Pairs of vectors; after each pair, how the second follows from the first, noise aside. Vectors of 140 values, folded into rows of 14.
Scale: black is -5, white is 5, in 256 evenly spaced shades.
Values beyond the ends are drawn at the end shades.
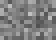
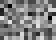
negated, scaled up.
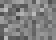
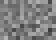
reversed, negated.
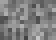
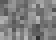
negated.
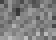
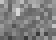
negated.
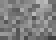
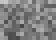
reversed, negated.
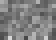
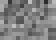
reversed, negated.
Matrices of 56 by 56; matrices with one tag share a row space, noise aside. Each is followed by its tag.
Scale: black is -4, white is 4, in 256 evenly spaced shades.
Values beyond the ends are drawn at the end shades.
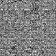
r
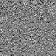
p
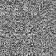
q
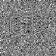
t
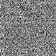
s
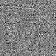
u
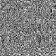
t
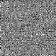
s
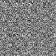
q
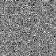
q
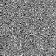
p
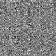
q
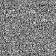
u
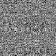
r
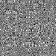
u
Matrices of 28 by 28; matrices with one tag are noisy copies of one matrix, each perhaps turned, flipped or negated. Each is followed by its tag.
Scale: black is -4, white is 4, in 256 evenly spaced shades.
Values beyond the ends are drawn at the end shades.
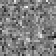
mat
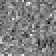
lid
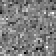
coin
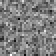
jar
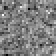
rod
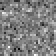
coin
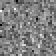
jar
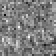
lid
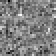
mat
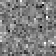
coin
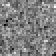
rod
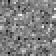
mat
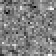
rod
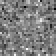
mat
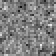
rod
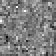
coin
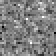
lid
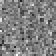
jar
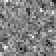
rod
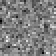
coin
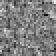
rod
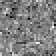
lid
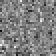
jar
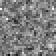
mat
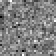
jar
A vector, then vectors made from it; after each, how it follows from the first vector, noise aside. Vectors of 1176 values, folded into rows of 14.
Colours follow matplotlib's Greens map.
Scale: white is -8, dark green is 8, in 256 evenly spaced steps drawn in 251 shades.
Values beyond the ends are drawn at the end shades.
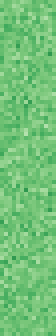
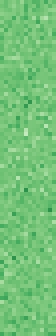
partly zeroed.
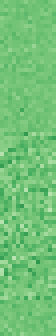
negated, partly zeroed.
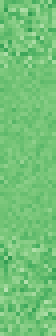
wrapped around, partly zeroed.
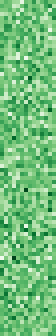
scaled up.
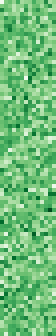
scaled up.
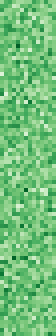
scaled up.
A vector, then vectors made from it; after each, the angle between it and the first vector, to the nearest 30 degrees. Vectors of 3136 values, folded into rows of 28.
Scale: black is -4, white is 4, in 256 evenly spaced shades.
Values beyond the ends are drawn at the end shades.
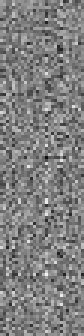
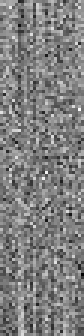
60 degrees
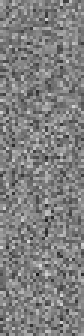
30 degrees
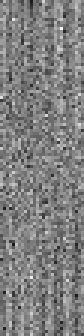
120 degrees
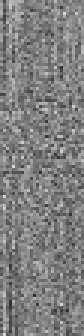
60 degrees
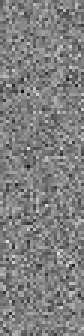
120 degrees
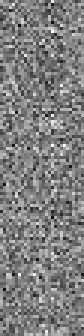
60 degrees
